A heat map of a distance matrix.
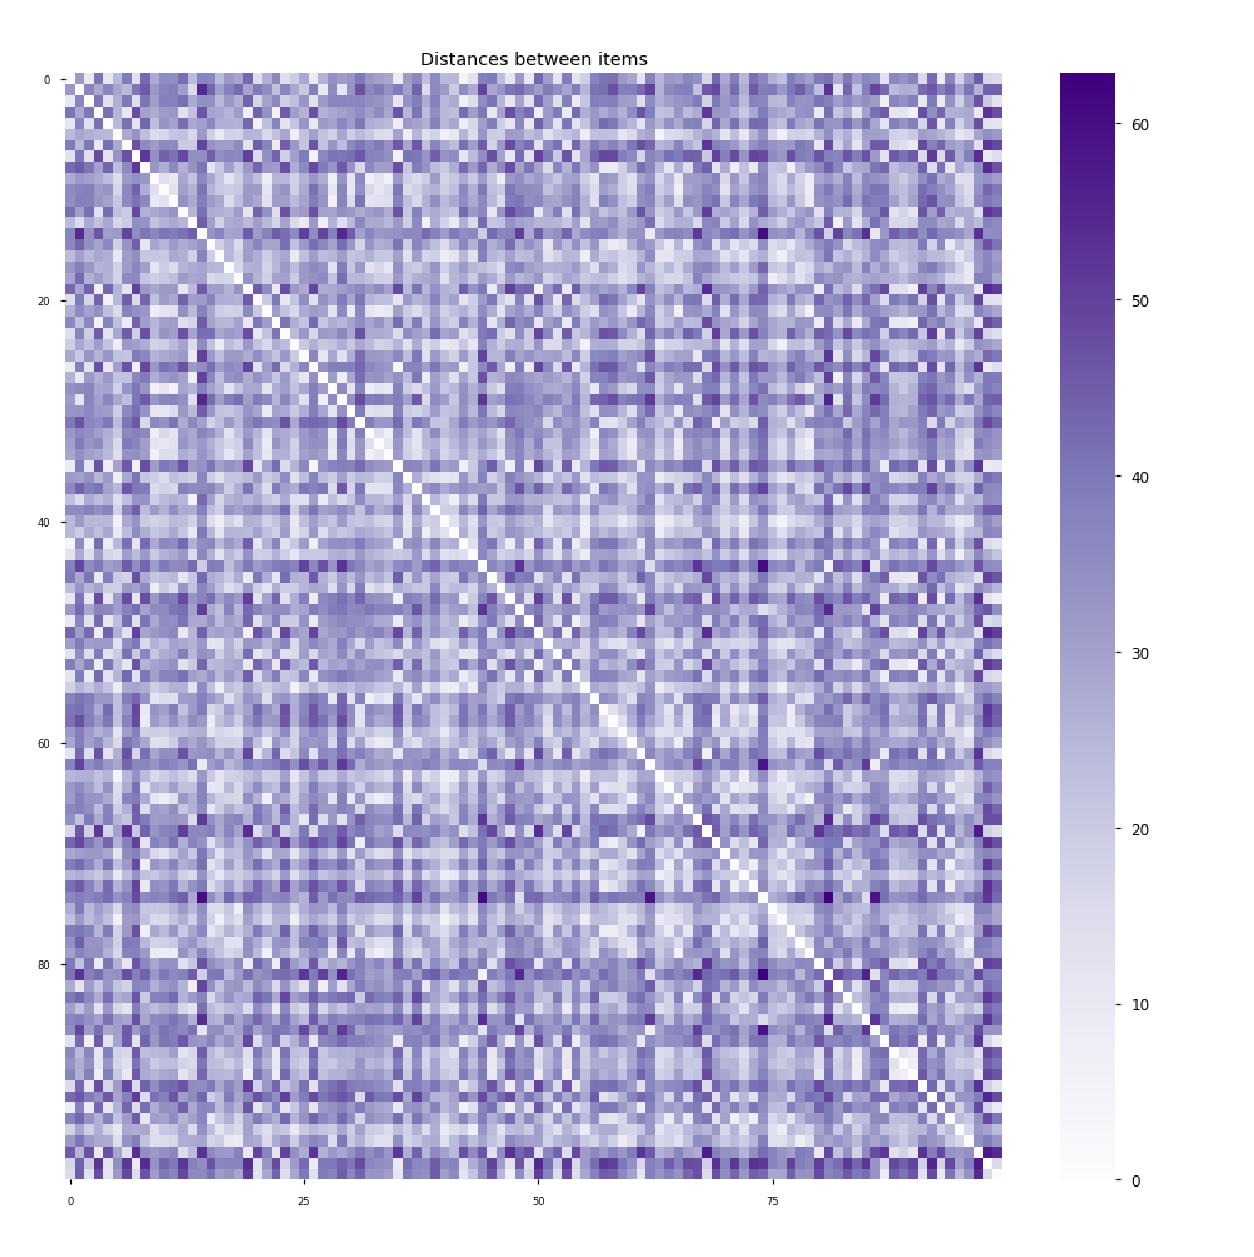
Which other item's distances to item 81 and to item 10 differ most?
44
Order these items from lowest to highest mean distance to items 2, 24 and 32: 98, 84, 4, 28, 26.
4, 28, 26, 84, 98
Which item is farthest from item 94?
98
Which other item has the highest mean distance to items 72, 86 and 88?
74
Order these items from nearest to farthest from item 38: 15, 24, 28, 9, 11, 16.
24, 16, 9, 28, 11, 15
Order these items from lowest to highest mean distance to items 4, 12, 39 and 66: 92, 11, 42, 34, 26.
34, 92, 42, 11, 26
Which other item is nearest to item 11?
28
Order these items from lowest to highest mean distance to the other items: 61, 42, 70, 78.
70, 78, 42, 61
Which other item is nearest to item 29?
27
